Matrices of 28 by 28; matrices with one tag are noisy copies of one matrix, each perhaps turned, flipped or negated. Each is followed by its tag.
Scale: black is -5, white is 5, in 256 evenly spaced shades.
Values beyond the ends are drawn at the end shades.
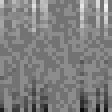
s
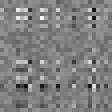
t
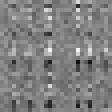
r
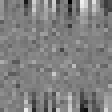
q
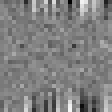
q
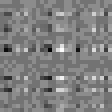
r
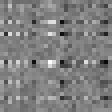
r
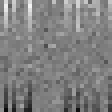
s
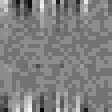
q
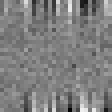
q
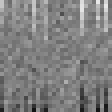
s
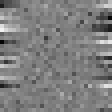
q
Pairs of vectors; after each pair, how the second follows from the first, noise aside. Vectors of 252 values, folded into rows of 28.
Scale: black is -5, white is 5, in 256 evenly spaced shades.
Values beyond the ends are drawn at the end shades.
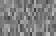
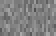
shrunk.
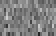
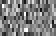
wrapped around, negated, scaled up.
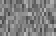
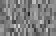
wrapped around.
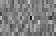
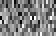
negated, scaled up.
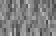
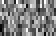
reversed, scaled up.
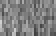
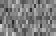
sign-scrambled.
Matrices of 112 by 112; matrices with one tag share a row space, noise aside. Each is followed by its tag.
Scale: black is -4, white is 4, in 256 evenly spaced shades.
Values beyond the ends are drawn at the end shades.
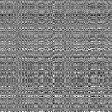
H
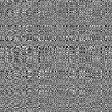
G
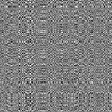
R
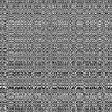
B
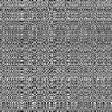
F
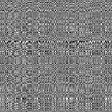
G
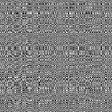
G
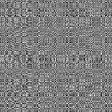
G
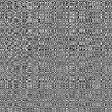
G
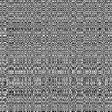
B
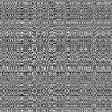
F
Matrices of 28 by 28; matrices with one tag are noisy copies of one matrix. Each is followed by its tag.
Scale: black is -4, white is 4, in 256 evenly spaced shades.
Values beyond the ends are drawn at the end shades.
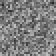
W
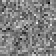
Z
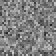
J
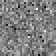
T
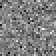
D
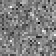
T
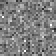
D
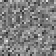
J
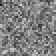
Z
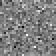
Z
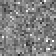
W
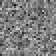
Z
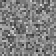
D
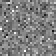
J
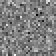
J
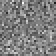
T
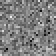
W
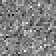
Z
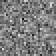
D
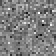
Z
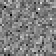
J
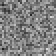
W
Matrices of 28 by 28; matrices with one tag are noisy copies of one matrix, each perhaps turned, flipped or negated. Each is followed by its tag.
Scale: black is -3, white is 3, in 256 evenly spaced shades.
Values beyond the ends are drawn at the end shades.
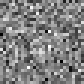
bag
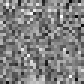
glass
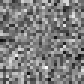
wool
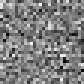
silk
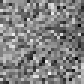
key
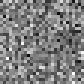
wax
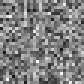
glass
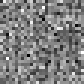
wax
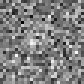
bag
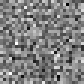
wax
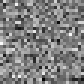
silk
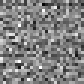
silk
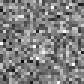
bag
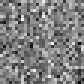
silk
